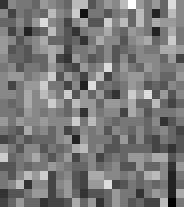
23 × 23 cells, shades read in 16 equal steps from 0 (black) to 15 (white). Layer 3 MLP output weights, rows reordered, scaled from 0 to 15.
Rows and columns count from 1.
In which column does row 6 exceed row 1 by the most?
1
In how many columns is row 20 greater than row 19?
13
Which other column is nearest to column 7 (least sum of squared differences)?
18
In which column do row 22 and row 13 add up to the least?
11
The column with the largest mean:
6
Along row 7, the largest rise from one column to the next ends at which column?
10
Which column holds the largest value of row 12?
7
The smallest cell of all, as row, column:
23, 22
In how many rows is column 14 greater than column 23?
11
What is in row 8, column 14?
13
